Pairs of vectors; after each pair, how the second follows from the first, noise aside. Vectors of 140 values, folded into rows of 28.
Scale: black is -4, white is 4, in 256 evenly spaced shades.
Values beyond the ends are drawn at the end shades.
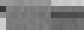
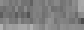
reversed, shrunk.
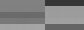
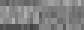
reversed, shrunk.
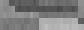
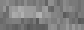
wrapped around, shrunk.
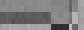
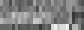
negated.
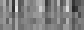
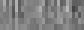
shrunk.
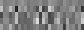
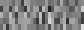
negated.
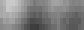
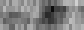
wrapped around, negated.
